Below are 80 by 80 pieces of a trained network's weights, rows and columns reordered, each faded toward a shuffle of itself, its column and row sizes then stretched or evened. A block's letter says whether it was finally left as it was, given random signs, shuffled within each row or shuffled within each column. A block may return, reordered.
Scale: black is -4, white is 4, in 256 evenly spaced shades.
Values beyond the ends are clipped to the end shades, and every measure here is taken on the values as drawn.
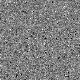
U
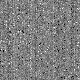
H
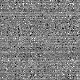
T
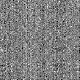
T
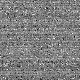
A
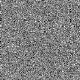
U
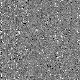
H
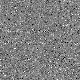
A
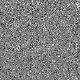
U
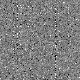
U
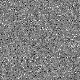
A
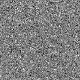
T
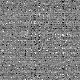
T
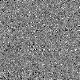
U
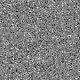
H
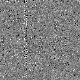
U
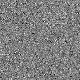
A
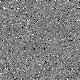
A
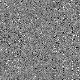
U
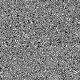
A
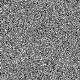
H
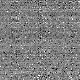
T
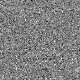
U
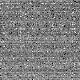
T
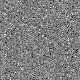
H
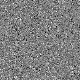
H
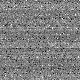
A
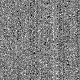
H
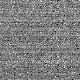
T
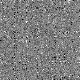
U
